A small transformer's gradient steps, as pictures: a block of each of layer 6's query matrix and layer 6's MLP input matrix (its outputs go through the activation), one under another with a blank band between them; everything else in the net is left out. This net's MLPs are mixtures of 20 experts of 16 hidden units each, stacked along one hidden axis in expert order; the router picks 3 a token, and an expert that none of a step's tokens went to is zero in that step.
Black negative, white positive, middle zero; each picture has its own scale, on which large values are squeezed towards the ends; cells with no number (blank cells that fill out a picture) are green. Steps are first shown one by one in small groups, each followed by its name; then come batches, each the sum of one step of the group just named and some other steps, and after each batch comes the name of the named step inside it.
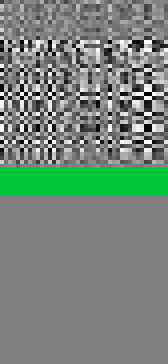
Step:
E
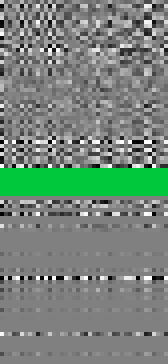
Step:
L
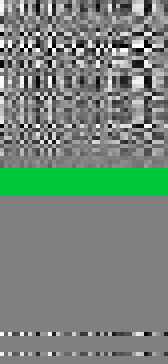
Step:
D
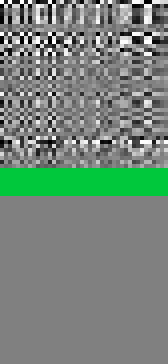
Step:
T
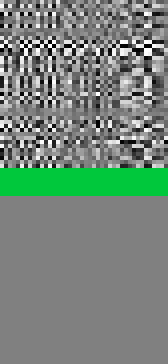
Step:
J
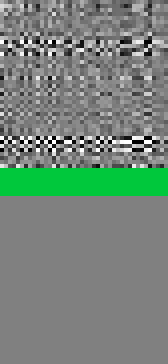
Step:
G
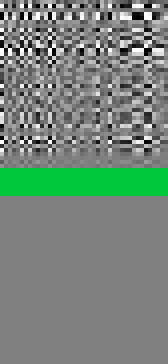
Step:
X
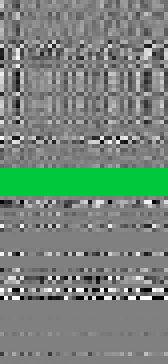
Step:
J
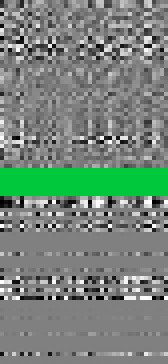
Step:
J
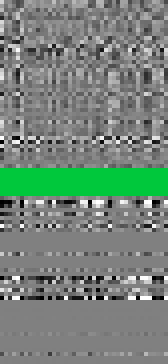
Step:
G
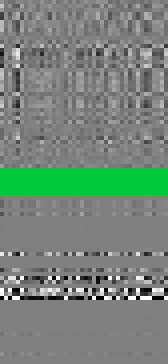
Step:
X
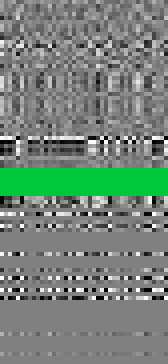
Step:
D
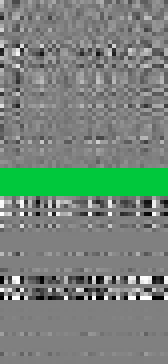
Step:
X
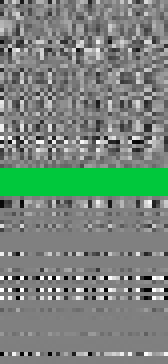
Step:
E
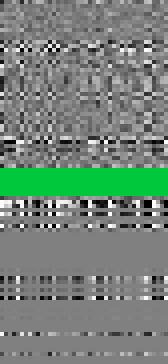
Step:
E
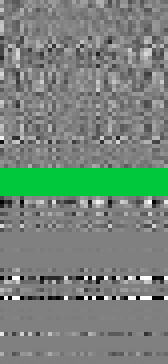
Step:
E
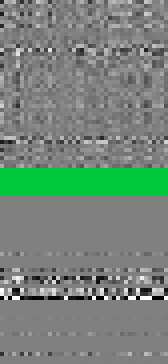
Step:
X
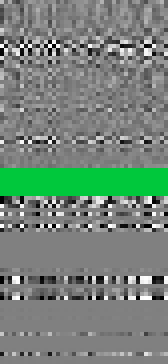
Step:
T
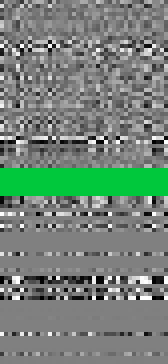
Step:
E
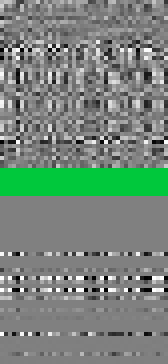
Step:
E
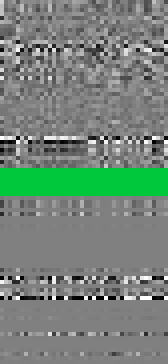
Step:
D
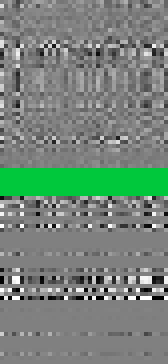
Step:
J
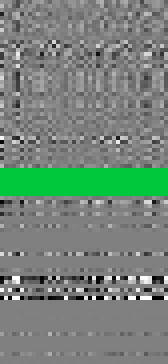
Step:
J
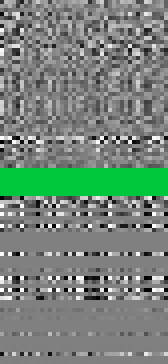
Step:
G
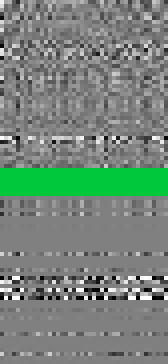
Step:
X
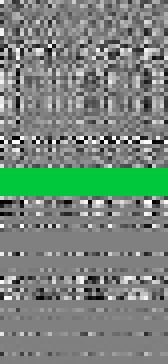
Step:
L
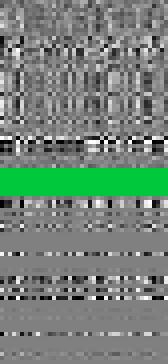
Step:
G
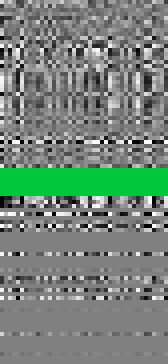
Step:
L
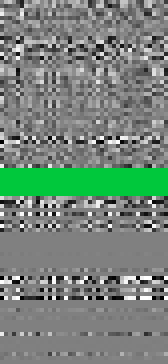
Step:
L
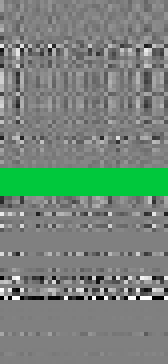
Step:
D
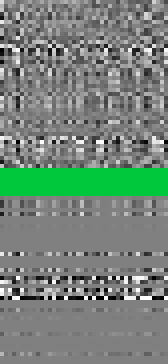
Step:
J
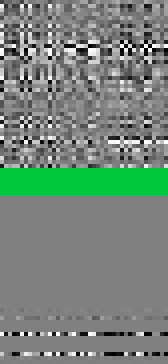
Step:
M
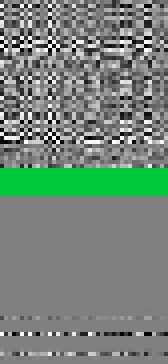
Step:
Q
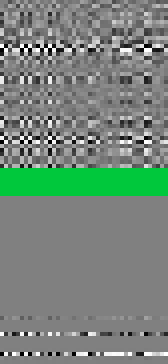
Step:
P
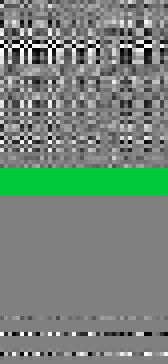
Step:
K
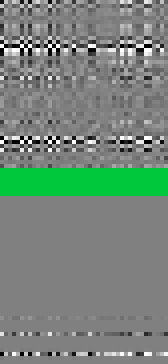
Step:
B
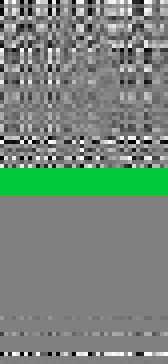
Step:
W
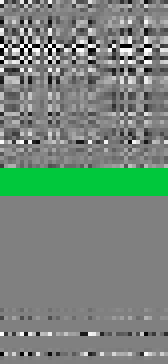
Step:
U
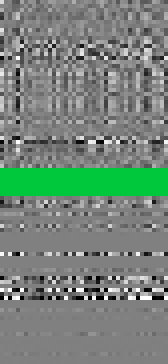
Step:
U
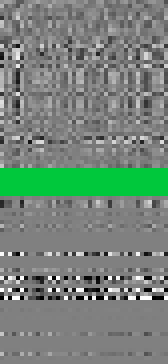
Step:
Q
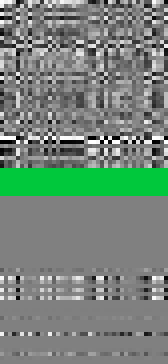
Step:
Q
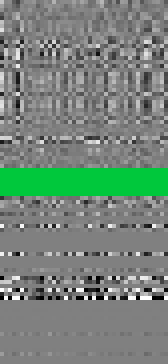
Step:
Q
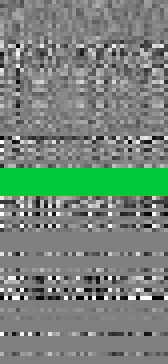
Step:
M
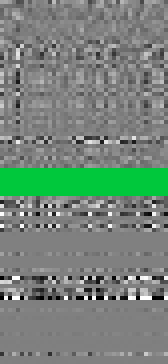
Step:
W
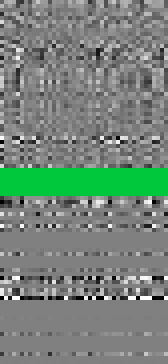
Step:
W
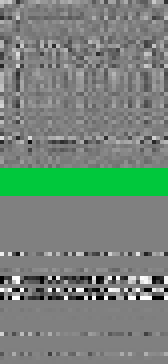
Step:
P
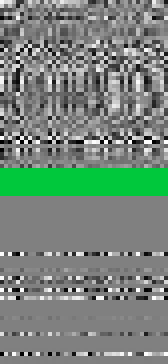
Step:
P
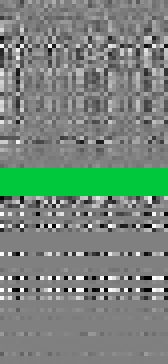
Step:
U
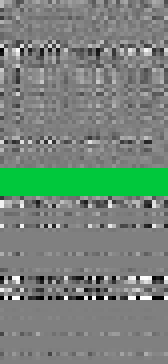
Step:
B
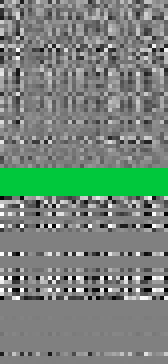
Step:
W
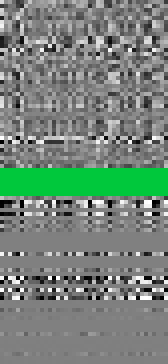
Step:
U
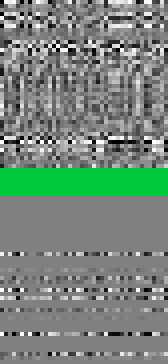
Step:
B
